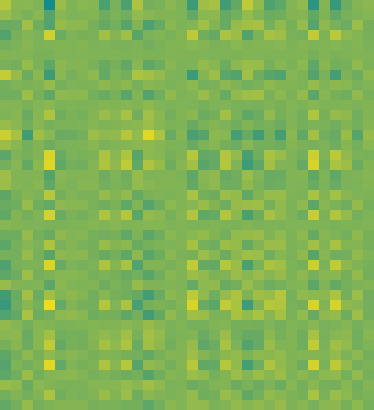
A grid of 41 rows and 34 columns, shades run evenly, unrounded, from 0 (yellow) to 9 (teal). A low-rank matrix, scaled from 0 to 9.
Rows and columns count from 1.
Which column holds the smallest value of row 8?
1
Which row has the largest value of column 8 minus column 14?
14
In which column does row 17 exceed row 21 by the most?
23
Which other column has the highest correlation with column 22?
26
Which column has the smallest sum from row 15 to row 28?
5
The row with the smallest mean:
31
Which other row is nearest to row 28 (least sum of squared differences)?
38
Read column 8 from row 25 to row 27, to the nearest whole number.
5 4 5
